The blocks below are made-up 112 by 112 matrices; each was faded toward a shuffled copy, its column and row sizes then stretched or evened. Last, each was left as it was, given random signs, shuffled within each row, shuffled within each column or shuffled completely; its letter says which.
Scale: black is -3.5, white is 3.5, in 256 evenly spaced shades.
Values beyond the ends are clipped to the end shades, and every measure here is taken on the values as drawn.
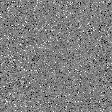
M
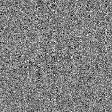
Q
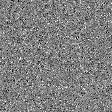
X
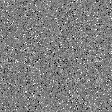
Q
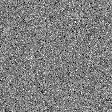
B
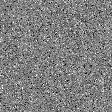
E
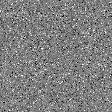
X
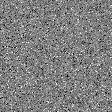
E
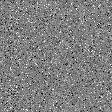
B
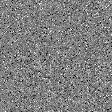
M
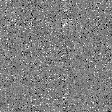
Q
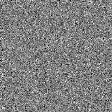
Q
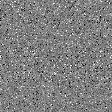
M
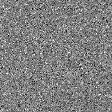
Q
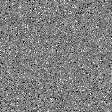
Q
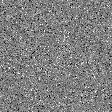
X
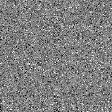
Q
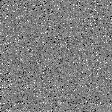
M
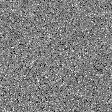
X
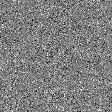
B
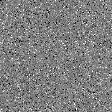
M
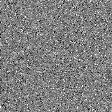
B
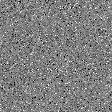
X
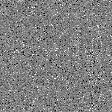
Q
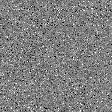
X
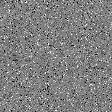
B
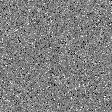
E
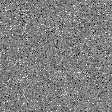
B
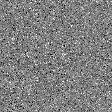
B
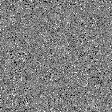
Q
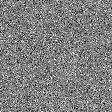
E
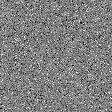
E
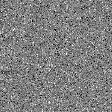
B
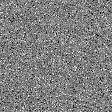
E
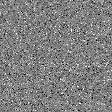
X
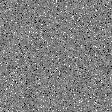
B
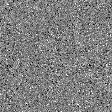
M
